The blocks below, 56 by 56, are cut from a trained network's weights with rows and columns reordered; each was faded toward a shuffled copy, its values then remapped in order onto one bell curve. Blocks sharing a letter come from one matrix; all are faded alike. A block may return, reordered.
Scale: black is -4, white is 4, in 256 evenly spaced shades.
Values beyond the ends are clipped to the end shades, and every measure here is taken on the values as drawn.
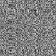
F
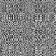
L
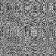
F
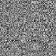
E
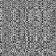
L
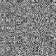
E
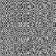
F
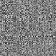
E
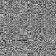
E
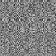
F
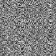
E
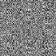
E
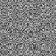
F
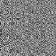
E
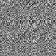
F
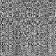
L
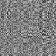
F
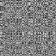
L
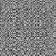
L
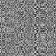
F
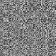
E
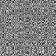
L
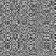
F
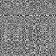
E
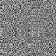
F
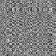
F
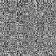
E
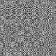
F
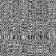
L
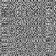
F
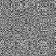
F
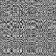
L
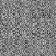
F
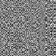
F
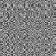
F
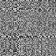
E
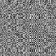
F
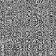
E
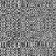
F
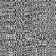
L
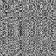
L
